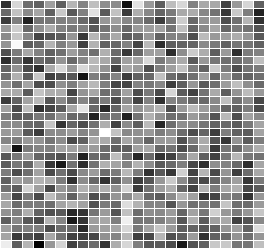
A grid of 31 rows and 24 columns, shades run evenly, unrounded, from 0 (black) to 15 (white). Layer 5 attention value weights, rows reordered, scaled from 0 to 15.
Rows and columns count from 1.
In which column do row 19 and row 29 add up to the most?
24
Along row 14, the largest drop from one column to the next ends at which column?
4
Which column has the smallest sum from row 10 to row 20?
20
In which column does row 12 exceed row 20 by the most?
16
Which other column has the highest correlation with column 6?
8
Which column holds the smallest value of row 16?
15
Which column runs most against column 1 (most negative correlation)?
17
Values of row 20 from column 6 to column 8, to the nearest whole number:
5 7 2
